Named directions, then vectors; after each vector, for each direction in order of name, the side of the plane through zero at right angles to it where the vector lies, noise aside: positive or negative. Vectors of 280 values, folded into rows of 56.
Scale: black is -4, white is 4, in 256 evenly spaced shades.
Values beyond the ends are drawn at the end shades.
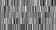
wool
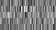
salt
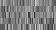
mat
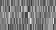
negative, positive, positive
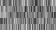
negative, negative, negative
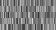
negative, negative, positive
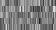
positive, negative, positive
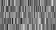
positive, positive, negative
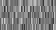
positive, negative, positive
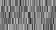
positive, negative, negative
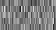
negative, positive, negative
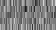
negative, negative, negative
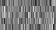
negative, positive, negative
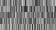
negative, negative, negative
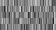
positive, negative, positive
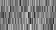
positive, negative, negative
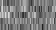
negative, positive, positive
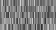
negative, negative, positive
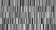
positive, positive, negative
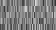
positive, positive, positive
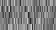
positive, negative, negative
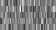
negative, negative, positive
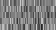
negative, negative, positive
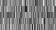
negative, negative, negative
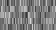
negative, positive, positive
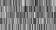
negative, negative, negative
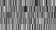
negative, negative, negative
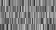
positive, positive, negative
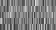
positive, positive, positive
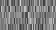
negative, positive, positive
